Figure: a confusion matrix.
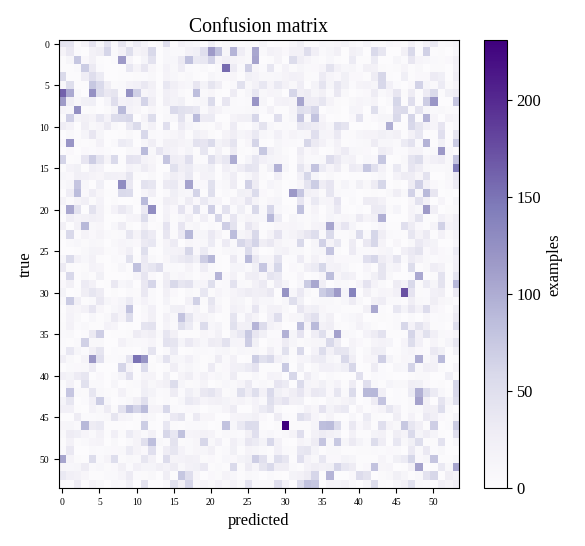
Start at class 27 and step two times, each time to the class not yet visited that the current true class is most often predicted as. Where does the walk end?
44
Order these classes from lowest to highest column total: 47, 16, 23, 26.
16, 23, 47, 26
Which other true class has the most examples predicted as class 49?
20
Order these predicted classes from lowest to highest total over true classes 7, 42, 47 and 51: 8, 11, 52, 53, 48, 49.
52, 8, 11, 49, 48, 53
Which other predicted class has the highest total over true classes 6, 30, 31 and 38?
4
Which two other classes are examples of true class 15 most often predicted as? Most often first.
53, 29
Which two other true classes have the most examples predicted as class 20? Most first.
1, 26
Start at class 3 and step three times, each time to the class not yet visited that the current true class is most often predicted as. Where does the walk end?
25
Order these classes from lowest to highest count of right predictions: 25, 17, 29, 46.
29, 25, 46, 17
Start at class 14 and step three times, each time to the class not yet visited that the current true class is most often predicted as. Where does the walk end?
8
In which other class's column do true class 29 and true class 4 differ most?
34
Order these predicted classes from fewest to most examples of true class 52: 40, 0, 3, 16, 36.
3, 0, 40, 16, 36
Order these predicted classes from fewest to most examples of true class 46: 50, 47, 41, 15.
15, 41, 47, 50
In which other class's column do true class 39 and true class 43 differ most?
48
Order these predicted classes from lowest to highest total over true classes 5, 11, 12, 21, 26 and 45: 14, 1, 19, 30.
30, 14, 19, 1
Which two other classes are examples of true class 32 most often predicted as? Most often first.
42, 9
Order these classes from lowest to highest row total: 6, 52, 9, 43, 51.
52, 43, 51, 9, 6
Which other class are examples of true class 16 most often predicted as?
33
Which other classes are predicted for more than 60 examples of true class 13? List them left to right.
11, 27, 51
